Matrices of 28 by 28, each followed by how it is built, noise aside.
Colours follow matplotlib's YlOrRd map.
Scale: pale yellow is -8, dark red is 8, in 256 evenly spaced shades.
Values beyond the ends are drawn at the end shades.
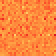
low rank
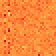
uneven columns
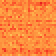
blocks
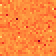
sparse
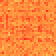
blocks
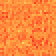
blocks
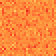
low rank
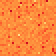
sparse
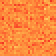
low rank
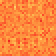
blocks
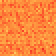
blocks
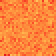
low rank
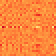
low rank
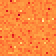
sparse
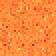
sparse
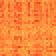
blocks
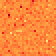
sparse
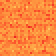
blocks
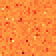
sparse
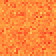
repeating columns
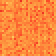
blocks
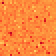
sparse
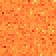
sparse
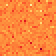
sparse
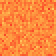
repeating columns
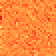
uneven columns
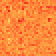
low rank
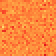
uneven columns
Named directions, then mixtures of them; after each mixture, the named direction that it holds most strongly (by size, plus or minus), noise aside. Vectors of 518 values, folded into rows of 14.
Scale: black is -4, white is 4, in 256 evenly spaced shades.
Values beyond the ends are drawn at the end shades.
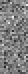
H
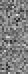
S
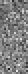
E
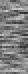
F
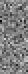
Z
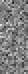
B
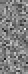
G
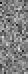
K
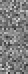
S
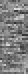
F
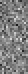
K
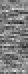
F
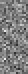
G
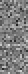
S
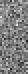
E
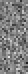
G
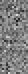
S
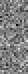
Z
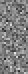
G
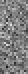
B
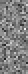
G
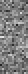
B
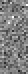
H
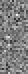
S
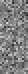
B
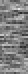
F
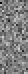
K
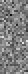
B
